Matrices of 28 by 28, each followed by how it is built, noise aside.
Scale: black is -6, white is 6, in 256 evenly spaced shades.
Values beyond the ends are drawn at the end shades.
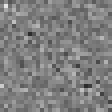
banded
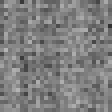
blocks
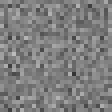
blocks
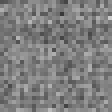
blocks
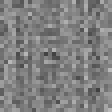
blocks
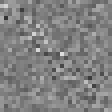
banded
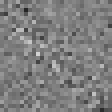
banded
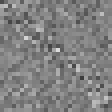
banded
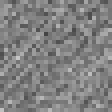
Hankel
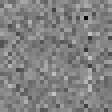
uneven columns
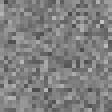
blocks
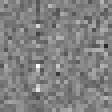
uneven columns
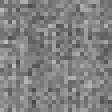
blocks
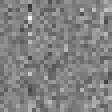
uneven columns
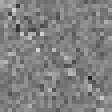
banded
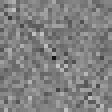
banded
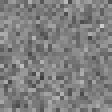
noise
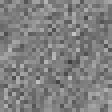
Hankel
